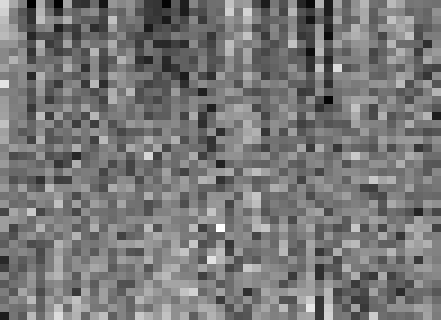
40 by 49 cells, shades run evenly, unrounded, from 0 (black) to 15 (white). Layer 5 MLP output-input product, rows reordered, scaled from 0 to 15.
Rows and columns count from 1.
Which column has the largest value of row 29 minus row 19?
25
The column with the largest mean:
28
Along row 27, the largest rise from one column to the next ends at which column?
2
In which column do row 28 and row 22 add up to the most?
29
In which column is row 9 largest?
38
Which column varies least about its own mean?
31
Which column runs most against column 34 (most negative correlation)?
41
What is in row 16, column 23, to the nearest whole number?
3
